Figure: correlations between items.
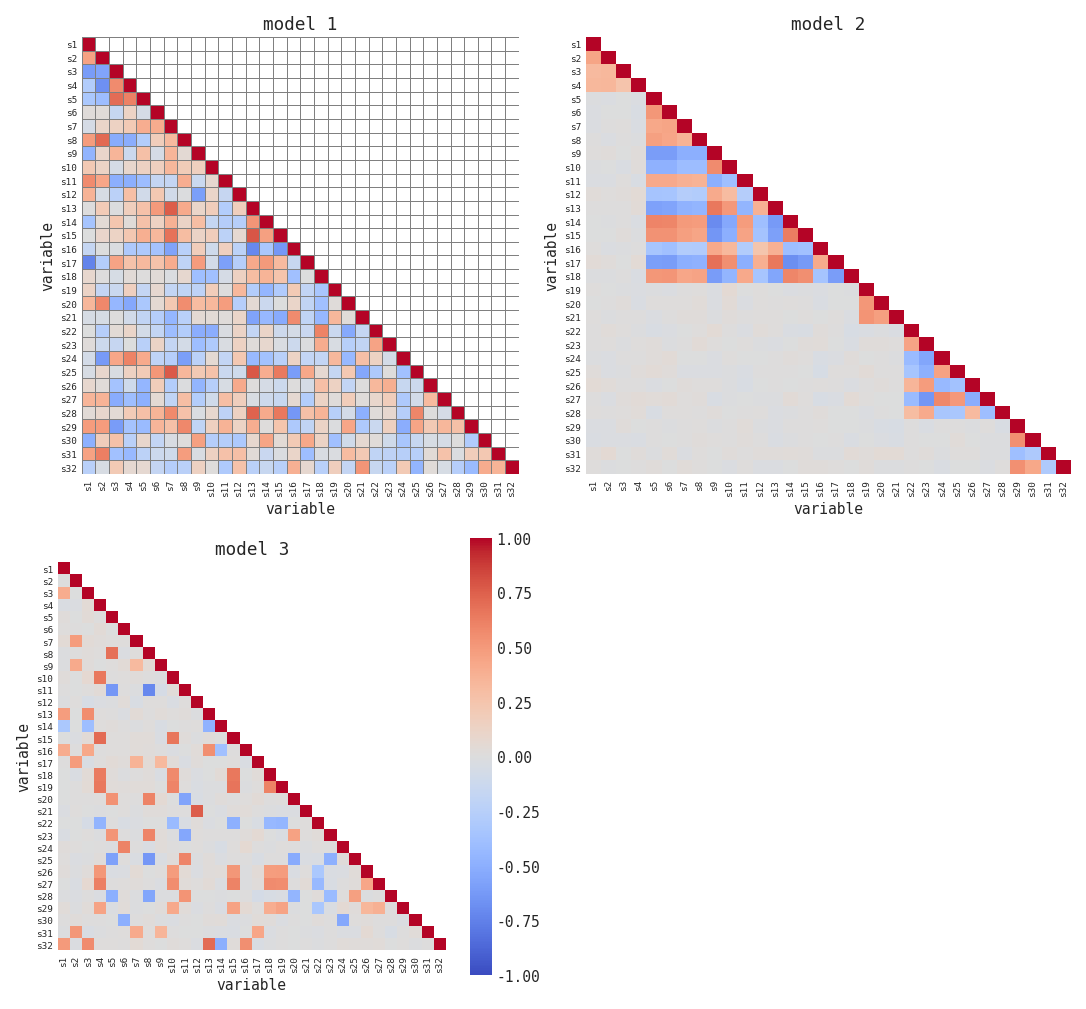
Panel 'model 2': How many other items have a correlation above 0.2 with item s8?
7
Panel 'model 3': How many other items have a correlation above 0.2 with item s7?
4
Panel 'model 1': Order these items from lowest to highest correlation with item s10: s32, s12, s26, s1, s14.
s26, s14, s32, s12, s1
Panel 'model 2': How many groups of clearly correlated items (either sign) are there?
5
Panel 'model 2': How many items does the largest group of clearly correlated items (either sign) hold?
14
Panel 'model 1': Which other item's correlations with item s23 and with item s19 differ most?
s18
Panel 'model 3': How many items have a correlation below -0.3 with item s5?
3
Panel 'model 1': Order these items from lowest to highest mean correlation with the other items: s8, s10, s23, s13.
s23, s10, s8, s13
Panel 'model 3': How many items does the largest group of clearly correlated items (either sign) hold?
9
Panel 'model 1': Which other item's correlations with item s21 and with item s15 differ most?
s13
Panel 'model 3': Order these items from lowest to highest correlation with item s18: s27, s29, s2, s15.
s2, s29, s27, s15
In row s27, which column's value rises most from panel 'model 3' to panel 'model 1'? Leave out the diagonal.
s22
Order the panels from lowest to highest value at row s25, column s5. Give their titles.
model 3, model 2, model 1
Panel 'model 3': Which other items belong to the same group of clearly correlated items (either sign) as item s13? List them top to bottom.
s1, s3, s14, s16, s32
